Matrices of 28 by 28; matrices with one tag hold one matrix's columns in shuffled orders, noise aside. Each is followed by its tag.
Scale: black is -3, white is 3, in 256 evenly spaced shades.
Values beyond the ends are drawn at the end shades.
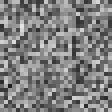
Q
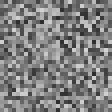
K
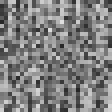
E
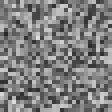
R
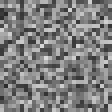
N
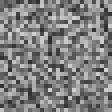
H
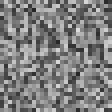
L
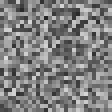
K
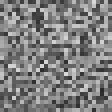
H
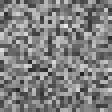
H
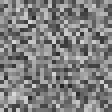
N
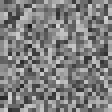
R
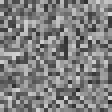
Q
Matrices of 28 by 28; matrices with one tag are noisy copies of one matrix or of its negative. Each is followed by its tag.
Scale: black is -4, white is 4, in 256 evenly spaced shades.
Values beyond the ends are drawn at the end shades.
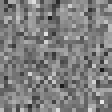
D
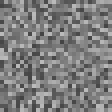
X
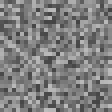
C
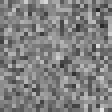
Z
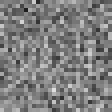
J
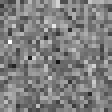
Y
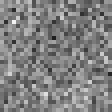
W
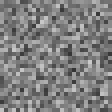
J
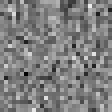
D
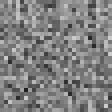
D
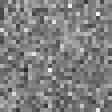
Y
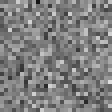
C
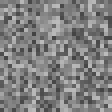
D
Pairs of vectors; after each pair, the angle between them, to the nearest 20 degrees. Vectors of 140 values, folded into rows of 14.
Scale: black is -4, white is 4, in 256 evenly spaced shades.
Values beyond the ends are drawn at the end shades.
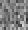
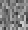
20 degrees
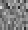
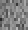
100 degrees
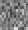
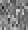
60 degrees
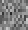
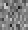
100 degrees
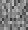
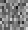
140 degrees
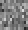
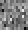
20 degrees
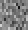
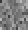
80 degrees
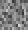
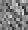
140 degrees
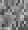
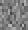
80 degrees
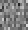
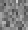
80 degrees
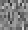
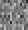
40 degrees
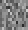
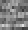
120 degrees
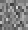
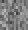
60 degrees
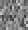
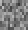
100 degrees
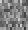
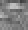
100 degrees
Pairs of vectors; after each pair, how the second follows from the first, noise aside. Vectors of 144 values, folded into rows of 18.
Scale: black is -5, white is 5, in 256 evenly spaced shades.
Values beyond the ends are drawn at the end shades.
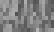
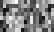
wrapped around, scaled up.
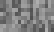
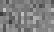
reversed, negated, partly zeroed.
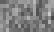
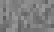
reversed, negated, shrunk.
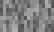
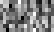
reversed, negated, scaled up.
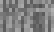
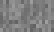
reversed, negated, shrunk.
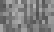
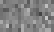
wrapped around, partly zeroed.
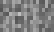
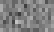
negated, partly zeroed.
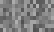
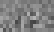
negated, partly zeroed.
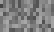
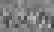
negated, partly zeroed.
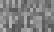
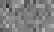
wrapped around, partly zeroed.
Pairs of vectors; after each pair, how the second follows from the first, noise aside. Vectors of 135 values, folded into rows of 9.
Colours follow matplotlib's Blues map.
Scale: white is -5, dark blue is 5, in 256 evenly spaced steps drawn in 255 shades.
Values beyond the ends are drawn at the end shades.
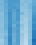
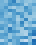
sign-scrambled.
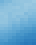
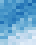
negated, scaled up.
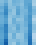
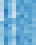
wrapped around, negated.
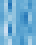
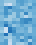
sign-scrambled.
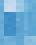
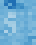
negated, partly zeroed.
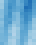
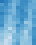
reversed, negated.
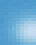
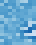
sign-scrambled.
